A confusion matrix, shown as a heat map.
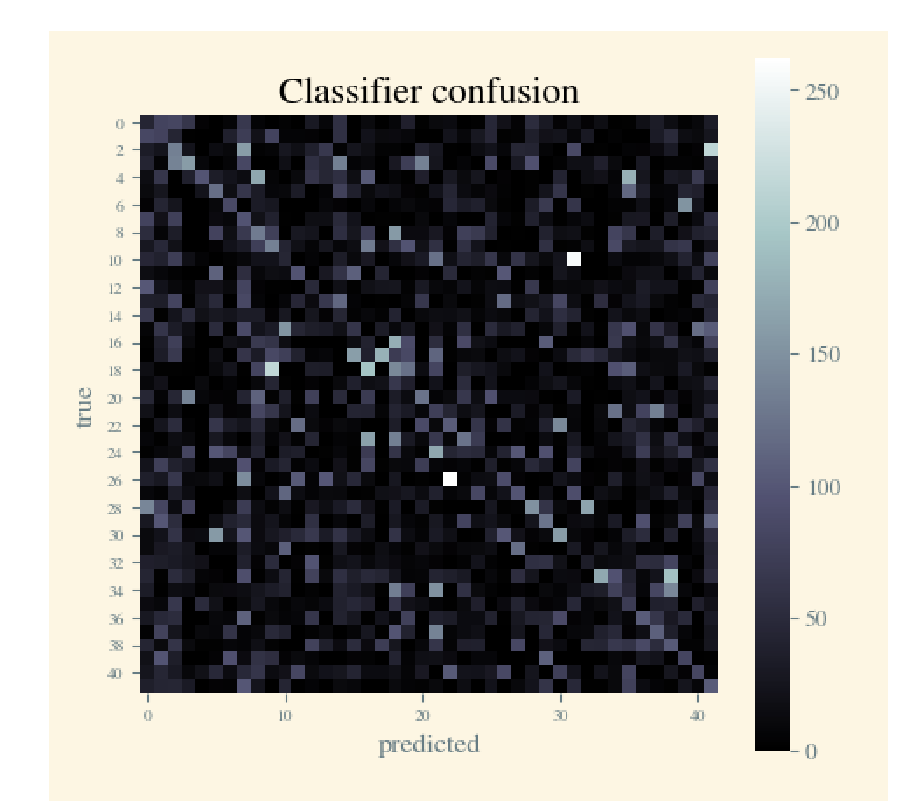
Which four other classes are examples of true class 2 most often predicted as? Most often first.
41, 7, 31, 13
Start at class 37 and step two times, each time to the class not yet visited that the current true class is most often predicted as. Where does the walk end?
34
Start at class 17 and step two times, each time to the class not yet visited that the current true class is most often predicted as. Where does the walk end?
10
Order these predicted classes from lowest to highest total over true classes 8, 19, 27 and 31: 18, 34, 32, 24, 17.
32, 17, 34, 24, 18
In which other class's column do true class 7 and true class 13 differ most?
26
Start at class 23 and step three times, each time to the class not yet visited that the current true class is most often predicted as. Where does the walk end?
9
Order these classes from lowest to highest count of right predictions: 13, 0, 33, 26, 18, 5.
0, 13, 26, 5, 18, 33
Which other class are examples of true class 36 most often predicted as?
7
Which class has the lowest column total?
4
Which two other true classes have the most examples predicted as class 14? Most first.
3, 13
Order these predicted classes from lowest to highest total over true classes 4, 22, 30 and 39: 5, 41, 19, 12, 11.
19, 41, 12, 11, 5
